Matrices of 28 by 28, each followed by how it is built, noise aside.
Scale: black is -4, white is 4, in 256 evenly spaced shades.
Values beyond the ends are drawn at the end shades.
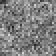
smooth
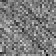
Toeplitz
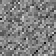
Hankel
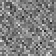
Toeplitz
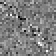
banded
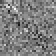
banded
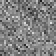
Toeplitz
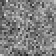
smooth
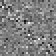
banded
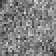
smooth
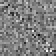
banded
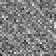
Toeplitz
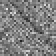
Toeplitz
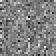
uneven columns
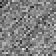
Hankel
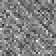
Toeplitz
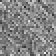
Toeplitz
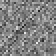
Hankel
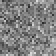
smooth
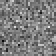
noise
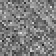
Toeplitz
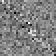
banded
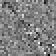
banded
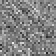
Toeplitz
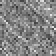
Toeplitz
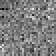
low rank
